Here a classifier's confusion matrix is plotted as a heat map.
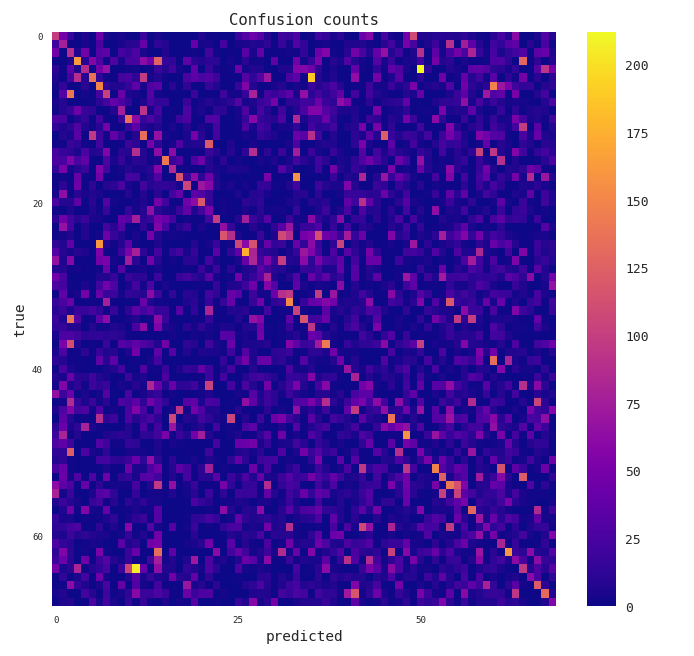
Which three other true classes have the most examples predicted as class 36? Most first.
24, 31, 37
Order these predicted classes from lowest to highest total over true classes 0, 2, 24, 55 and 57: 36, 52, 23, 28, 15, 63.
15, 52, 63, 28, 23, 36
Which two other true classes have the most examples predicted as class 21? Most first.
13, 42
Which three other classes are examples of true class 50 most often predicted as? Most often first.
2, 47, 57
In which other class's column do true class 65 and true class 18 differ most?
20
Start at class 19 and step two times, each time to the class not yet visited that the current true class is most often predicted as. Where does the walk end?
54
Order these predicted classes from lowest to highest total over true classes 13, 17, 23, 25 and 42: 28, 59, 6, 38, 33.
28, 38, 59, 6, 33
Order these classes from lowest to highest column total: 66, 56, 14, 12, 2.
12, 66, 56, 2, 14
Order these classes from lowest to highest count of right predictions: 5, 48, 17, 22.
22, 17, 5, 48
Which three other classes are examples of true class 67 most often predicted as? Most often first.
41, 63, 40
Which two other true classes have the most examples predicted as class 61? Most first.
52, 15
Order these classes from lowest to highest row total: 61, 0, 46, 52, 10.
61, 0, 10, 52, 46
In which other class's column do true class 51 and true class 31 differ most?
32
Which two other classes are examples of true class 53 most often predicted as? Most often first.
64, 58
